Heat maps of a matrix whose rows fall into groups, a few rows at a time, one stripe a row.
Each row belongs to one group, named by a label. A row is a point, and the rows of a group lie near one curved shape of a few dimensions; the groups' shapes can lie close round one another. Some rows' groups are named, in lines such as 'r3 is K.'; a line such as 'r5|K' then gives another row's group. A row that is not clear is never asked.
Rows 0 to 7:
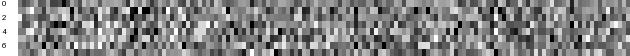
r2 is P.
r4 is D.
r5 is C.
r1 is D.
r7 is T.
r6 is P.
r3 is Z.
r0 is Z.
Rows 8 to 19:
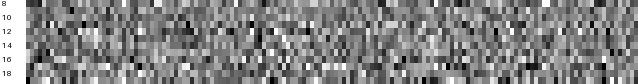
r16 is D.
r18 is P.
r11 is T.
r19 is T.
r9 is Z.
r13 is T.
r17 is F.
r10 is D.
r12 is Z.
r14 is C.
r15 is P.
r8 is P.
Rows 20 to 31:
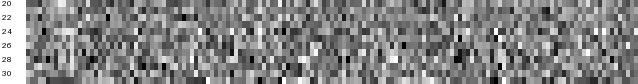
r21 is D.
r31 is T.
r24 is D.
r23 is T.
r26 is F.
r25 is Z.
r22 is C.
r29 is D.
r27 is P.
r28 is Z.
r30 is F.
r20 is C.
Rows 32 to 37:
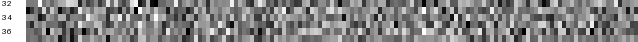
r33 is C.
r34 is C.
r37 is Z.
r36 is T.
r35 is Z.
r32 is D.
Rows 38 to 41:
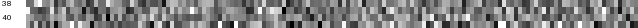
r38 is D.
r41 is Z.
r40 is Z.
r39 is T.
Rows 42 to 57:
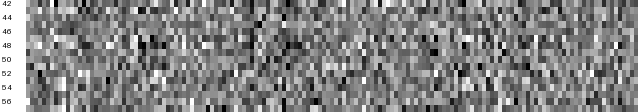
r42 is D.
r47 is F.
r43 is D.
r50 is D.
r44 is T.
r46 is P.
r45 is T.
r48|D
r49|T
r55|Z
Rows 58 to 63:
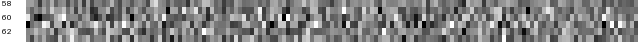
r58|D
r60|D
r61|T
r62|D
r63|P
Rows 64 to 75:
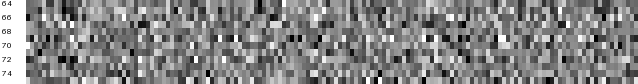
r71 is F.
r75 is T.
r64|T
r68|Z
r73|Z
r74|C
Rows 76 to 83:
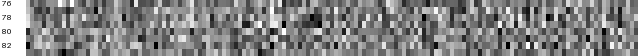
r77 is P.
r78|T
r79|T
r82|P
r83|Z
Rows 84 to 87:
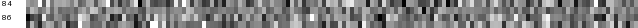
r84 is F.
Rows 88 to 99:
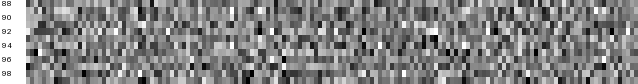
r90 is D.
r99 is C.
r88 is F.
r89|D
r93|T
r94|D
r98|P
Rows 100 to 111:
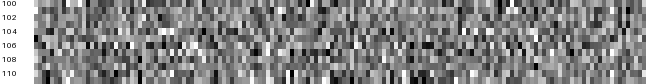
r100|P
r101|T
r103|P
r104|C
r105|P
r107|T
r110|D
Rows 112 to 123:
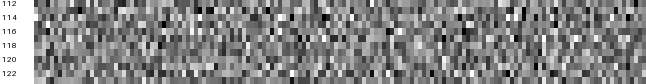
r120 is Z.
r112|C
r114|T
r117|P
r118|F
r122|D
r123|F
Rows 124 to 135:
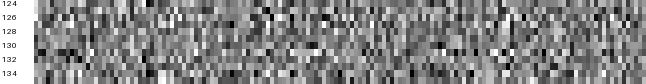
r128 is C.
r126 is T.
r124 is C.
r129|T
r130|T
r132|C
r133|D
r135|C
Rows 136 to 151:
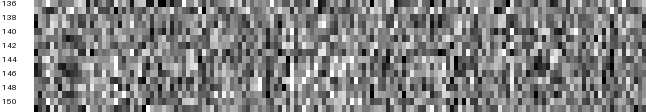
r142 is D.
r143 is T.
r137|Z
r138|T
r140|D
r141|C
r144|F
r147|D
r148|P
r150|F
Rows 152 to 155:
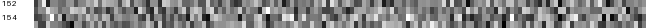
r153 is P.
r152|F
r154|D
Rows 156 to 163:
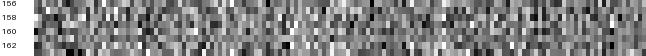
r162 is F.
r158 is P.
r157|F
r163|Z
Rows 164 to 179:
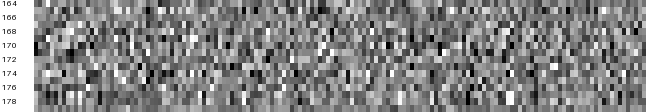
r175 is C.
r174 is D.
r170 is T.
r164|F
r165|C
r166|T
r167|P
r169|F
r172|T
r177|Z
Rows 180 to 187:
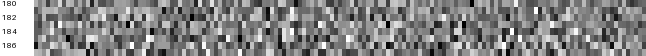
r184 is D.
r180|D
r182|C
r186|T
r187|D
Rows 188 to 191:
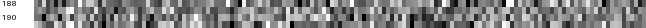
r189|C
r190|F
